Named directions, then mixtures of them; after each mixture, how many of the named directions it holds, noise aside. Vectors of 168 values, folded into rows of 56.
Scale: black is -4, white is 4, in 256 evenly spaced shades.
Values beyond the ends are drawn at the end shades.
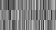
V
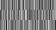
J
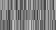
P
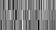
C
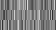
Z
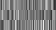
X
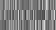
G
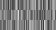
two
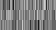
four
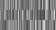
one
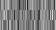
one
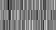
two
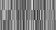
two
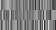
three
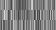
two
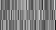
three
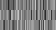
one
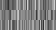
two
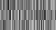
two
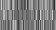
four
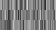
one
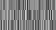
three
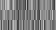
three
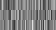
one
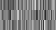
one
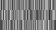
four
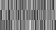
two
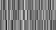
two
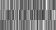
three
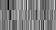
two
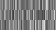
one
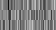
two
